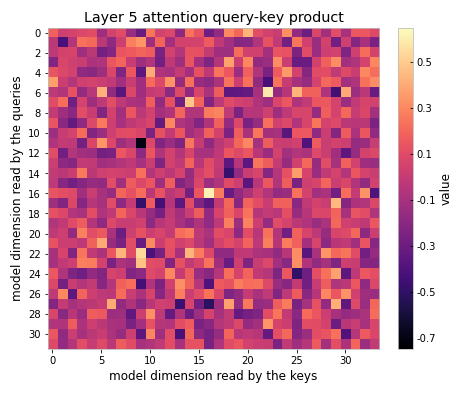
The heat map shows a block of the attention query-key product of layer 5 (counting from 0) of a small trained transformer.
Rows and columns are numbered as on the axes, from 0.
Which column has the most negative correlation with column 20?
26
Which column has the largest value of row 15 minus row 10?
24
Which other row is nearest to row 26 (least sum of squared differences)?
8
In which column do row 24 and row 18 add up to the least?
25
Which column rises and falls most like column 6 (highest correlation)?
29
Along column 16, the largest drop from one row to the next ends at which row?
17
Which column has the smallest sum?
11
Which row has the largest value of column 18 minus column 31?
3
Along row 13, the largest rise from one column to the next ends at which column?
21
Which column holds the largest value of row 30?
10
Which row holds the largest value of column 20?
0
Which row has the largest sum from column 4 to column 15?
22
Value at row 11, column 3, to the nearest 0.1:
-0.3
